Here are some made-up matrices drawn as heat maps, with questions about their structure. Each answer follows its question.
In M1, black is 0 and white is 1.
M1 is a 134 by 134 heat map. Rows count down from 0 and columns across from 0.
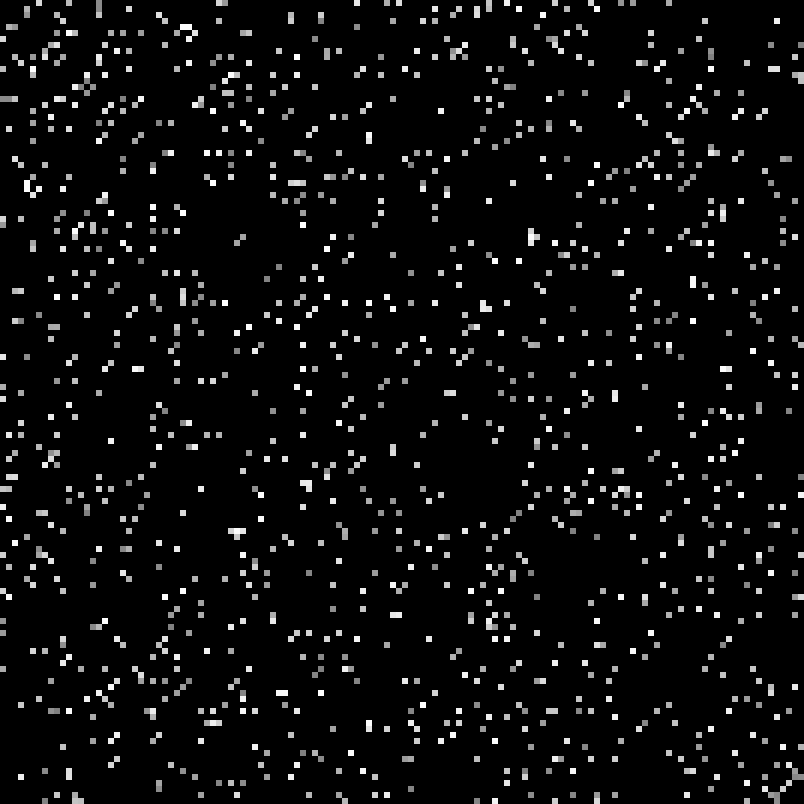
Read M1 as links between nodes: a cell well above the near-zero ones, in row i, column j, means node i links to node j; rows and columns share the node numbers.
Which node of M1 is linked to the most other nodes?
node 118
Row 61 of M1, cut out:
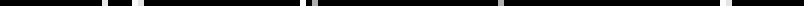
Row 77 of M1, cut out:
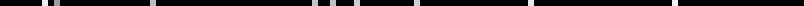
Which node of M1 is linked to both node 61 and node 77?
node 52
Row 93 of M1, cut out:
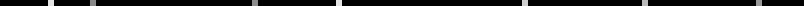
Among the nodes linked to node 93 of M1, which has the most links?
node 8
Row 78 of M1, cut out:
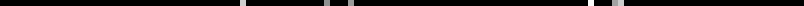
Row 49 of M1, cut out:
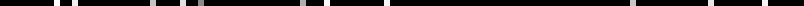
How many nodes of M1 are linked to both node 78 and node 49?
1
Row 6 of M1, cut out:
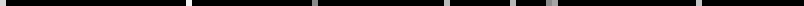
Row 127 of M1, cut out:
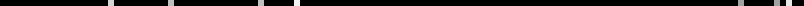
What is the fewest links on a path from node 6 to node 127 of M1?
4
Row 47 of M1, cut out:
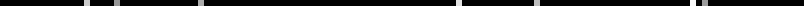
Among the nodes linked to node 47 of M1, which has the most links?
node 33
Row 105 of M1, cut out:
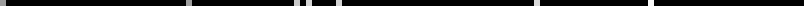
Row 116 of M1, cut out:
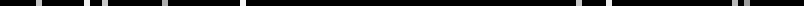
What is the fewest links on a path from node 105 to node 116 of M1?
3
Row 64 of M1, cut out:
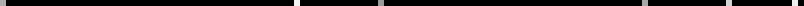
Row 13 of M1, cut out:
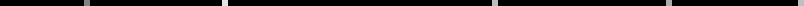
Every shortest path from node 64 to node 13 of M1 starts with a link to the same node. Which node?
node 0
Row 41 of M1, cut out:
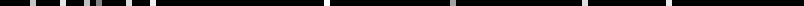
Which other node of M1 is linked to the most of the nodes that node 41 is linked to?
node 9
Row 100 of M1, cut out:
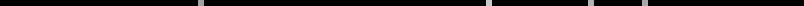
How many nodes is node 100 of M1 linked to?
4
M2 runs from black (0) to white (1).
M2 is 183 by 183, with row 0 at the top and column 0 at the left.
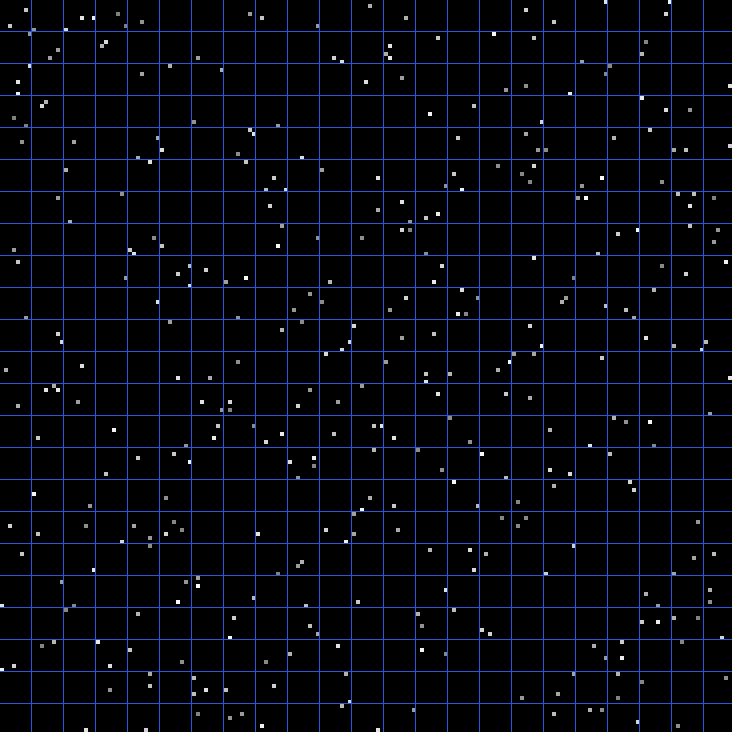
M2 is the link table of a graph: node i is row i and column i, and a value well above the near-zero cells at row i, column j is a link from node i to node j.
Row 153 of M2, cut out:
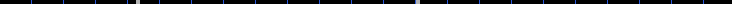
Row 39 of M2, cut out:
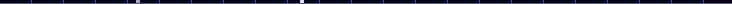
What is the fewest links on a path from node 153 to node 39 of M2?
2
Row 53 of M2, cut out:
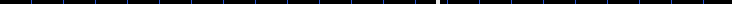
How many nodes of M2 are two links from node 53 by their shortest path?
2
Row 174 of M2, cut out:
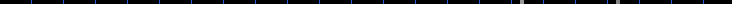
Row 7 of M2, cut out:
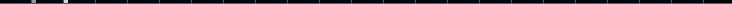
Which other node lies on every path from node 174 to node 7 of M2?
node 16
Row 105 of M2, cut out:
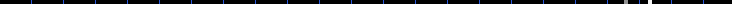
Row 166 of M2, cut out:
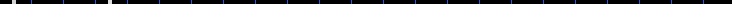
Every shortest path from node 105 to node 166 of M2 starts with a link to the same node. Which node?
node 162
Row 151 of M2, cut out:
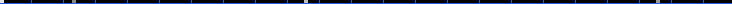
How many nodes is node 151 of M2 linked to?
4
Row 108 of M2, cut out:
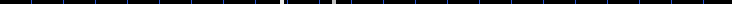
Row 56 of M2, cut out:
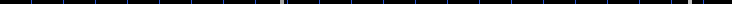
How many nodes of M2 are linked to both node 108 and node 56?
1
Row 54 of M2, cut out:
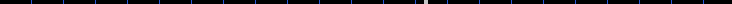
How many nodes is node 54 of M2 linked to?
1
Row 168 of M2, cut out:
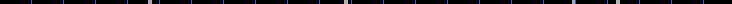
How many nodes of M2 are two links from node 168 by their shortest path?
8
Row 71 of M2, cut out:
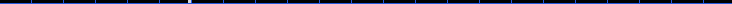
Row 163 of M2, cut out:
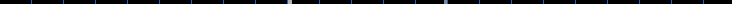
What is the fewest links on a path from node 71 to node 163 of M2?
4
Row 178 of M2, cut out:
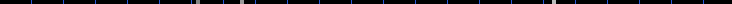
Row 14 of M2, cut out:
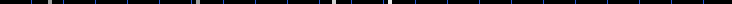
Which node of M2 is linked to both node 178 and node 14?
node 49
